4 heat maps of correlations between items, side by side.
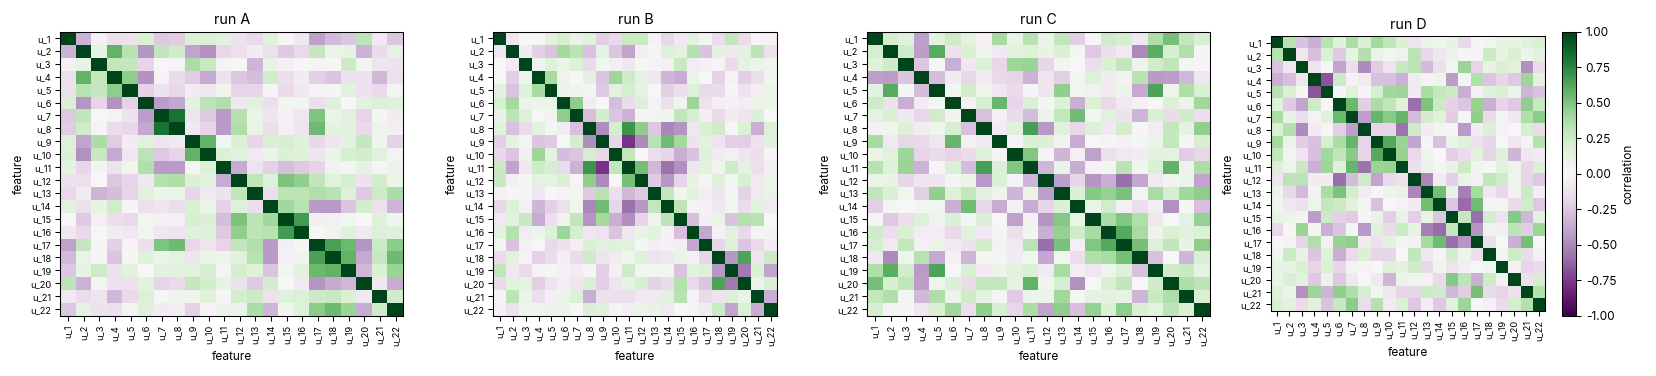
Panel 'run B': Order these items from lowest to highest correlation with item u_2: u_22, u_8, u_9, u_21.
u_8, u_22, u_9, u_21
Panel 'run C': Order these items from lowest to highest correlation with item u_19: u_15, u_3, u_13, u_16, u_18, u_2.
u_18, u_15, u_16, u_3, u_13, u_2
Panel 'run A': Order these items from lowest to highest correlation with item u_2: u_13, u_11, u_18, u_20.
u_20, u_11, u_13, u_18
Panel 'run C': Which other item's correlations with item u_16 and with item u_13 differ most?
u_5
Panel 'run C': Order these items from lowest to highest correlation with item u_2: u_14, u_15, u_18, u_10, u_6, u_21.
u_18, u_15, u_6, u_14, u_10, u_21
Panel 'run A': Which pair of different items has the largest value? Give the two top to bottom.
u_7, u_8
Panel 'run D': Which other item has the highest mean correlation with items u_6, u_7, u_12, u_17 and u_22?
u_21
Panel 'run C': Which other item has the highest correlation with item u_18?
u_17
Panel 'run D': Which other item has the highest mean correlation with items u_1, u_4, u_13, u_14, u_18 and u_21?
u_17
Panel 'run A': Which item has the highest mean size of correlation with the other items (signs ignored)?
u_17
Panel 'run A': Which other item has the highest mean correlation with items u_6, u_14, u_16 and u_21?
u_15
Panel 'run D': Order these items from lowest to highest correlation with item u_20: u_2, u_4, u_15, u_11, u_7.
u_4, u_7, u_11, u_2, u_15
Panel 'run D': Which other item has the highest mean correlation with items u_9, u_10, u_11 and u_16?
u_7
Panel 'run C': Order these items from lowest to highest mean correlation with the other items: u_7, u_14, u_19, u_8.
u_14, u_7, u_8, u_19
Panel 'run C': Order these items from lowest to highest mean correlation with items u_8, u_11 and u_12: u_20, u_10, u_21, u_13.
u_13, u_21, u_10, u_20
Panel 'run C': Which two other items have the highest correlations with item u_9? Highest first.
u_6, u_1
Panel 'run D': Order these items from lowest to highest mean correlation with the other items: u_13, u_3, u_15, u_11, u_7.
u_3, u_15, u_13, u_11, u_7
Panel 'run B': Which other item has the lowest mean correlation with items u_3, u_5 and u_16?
u_17
